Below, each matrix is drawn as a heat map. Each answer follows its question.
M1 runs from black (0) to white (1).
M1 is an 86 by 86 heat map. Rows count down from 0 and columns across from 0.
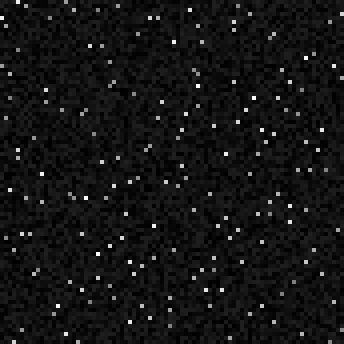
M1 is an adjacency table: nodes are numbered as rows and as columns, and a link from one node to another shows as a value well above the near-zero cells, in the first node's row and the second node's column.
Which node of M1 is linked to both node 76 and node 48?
node 52
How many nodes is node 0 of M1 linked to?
2
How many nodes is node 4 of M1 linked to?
4
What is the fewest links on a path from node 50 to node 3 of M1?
4
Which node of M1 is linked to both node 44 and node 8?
node 34
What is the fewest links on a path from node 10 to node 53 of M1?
3
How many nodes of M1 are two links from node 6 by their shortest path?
5
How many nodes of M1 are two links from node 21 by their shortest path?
6
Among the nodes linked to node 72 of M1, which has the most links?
node 20
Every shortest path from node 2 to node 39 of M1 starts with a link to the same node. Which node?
node 18
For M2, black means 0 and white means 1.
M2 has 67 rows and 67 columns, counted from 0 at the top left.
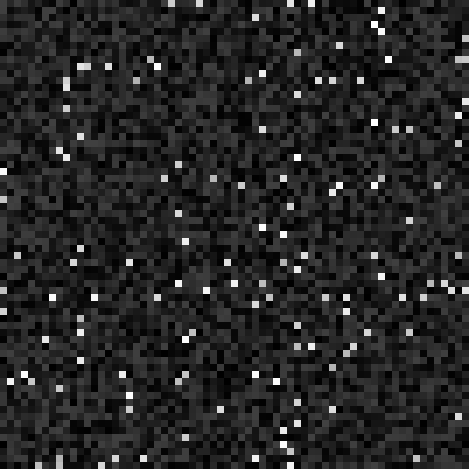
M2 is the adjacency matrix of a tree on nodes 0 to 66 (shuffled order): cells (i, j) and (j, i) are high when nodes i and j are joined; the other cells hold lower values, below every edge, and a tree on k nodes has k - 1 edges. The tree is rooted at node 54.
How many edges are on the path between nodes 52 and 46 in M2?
6
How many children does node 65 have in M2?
4
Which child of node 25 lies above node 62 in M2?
40
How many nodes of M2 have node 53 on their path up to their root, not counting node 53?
7
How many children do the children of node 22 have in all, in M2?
7
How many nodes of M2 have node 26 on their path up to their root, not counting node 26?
4
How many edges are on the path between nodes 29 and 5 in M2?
3
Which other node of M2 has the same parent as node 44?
50
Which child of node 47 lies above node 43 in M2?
11
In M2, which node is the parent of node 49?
42
